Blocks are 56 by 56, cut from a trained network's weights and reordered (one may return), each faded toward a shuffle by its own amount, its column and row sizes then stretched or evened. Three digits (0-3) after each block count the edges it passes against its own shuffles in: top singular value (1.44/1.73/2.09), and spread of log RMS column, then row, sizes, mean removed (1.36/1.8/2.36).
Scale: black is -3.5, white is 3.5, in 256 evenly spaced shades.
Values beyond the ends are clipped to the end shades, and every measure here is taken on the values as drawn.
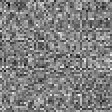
3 0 1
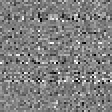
2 1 3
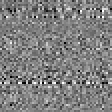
3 0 3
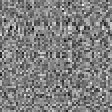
3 0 2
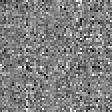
1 2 1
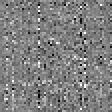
1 3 2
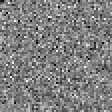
0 0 0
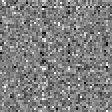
1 1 1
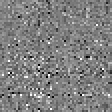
0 2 2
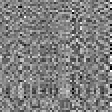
3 3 1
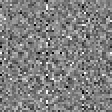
2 1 1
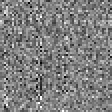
2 2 0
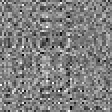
3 2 1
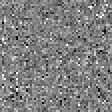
0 2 0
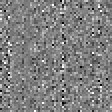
0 3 0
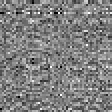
3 0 2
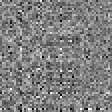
2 2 1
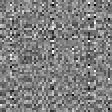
3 2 1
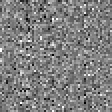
1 2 0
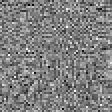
2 0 0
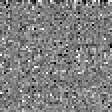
1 2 2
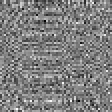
3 0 2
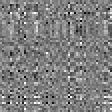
3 3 2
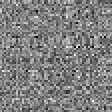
3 0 2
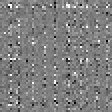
1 3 2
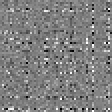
2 3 3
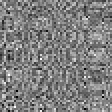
3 1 0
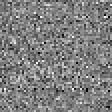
1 1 2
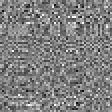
3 0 2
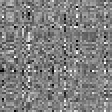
3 3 1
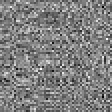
3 1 0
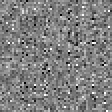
1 2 0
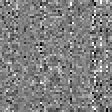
1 3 0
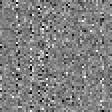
0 3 0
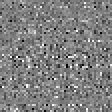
0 0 3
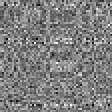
3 0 2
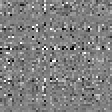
0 3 3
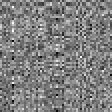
3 3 0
